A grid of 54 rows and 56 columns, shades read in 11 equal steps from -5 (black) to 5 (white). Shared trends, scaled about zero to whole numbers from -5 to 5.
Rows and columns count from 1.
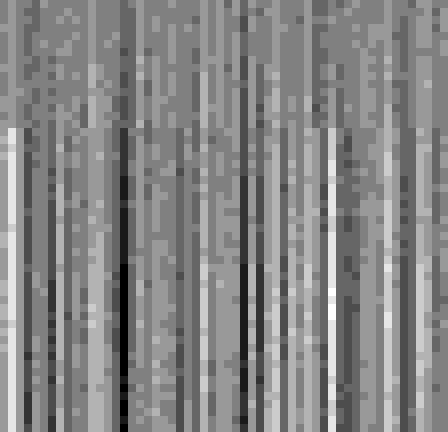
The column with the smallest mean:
16
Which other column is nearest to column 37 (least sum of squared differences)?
13
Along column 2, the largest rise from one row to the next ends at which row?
17
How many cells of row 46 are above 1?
12
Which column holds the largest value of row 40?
42
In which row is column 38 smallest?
3
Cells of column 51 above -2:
27
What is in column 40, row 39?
0
